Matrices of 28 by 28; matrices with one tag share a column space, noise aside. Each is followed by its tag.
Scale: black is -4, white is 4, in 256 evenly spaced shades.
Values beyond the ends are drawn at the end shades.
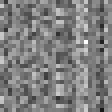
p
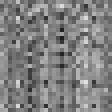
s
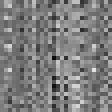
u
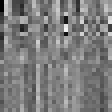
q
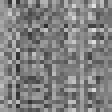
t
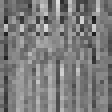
q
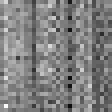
u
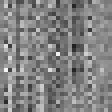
u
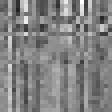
q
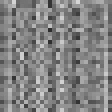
t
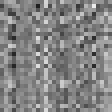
s
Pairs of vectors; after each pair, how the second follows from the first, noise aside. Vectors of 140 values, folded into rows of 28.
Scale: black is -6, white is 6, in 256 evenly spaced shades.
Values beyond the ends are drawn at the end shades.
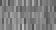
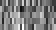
scaled up.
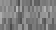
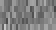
wrapped around.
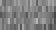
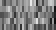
scaled up.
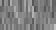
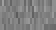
negated, shrunk.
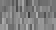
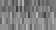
copied.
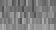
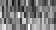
scaled up.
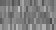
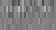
partly zeroed.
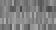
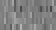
partly zeroed.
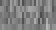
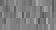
partly zeroed.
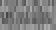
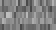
negated.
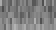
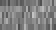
wrapped around, negated.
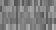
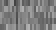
copied.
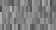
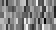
reversed, negated, scaled up.
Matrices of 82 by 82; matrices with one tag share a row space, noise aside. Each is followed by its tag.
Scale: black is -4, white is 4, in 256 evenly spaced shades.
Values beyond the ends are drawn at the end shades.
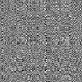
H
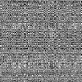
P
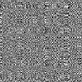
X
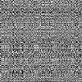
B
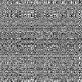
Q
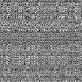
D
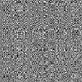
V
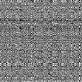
Q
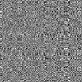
X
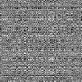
P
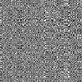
X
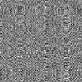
X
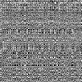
P
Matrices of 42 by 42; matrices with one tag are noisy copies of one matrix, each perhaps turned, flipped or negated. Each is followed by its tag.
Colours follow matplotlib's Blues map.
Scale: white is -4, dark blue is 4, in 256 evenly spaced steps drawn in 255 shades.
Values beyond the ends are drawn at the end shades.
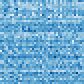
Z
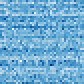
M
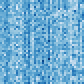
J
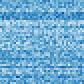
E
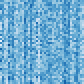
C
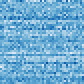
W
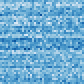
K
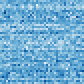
J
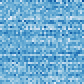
W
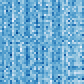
Z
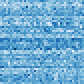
K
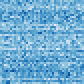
J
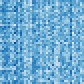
Z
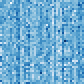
W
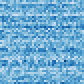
M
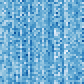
W
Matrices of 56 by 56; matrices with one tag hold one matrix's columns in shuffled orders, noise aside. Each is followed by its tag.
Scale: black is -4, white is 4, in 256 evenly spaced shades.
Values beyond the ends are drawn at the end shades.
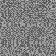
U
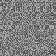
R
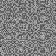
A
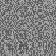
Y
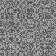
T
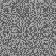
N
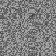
T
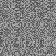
U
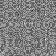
U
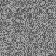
T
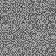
A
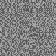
N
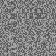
T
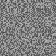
N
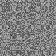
R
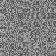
T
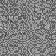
A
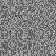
Y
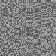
N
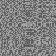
U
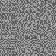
A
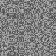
T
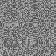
U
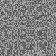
Y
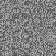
T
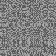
U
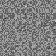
T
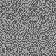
A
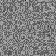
R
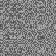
A
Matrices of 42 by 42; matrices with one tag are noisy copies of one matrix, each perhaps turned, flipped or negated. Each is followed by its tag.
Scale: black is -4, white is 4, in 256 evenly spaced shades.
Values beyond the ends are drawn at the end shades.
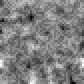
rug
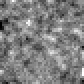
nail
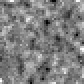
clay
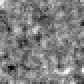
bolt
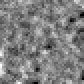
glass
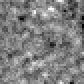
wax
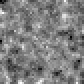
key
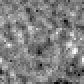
wax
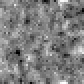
rug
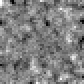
key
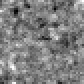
bolt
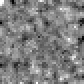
key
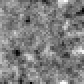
rug
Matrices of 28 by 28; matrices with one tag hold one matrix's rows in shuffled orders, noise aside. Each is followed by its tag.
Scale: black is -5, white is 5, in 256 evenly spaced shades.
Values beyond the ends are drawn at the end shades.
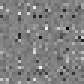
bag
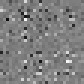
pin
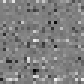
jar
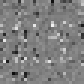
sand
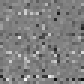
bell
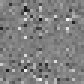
pin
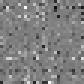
bell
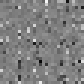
bag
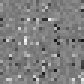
bell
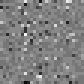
pin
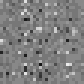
pin
